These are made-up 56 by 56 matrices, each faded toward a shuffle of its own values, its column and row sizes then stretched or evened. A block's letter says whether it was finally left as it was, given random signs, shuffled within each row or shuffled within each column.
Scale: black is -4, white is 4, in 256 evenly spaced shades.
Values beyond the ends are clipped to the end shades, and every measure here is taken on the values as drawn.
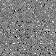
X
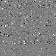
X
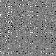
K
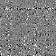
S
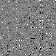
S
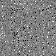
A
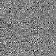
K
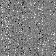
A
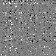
S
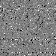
X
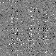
S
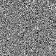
A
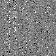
A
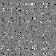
S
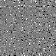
K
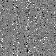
A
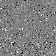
X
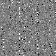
A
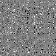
S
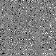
S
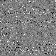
X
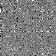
S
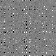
K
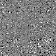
S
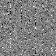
A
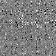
S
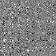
S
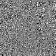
S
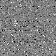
X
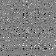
K
